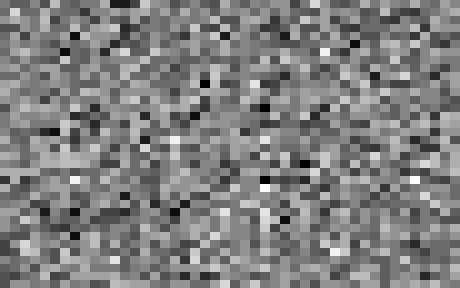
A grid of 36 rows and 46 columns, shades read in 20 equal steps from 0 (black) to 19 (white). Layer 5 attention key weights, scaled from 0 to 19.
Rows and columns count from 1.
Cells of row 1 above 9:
19
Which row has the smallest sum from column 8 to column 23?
27
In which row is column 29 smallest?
28
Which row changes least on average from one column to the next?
34
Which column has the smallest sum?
8
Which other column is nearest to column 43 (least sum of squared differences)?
17
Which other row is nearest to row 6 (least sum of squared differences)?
12
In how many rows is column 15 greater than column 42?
17
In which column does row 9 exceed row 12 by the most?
6
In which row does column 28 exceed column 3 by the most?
24
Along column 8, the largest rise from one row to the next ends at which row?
23
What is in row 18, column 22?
13
